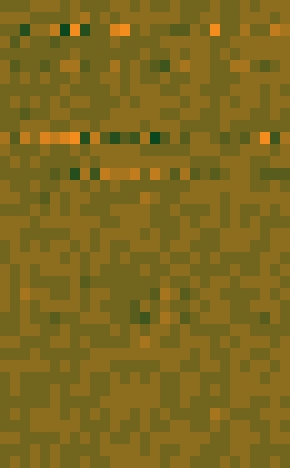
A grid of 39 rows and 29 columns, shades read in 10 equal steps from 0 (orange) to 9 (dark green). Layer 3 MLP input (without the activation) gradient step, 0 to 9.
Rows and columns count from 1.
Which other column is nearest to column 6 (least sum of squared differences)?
15
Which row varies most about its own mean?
12
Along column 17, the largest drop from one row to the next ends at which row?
7
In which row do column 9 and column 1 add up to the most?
3
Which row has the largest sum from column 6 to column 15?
27
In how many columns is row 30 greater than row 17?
10
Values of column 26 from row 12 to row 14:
4 4 5
